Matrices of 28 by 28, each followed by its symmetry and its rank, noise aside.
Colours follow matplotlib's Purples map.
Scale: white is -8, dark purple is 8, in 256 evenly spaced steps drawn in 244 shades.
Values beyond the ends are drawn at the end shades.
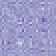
antisymmetric, rank four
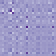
symmetric, rank two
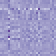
antisymmetric, rank two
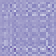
no symmetry, rank two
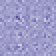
symmetric, rank four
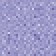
symmetric, rank four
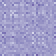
symmetric, rank four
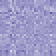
no symmetry, rank three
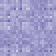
symmetric, rank three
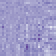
no symmetry, rank three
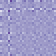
antisymmetric, rank two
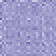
no symmetry, rank three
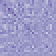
symmetric, rank three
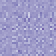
no symmetry, rank three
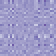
no symmetry, rank two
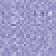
no symmetry, rank four
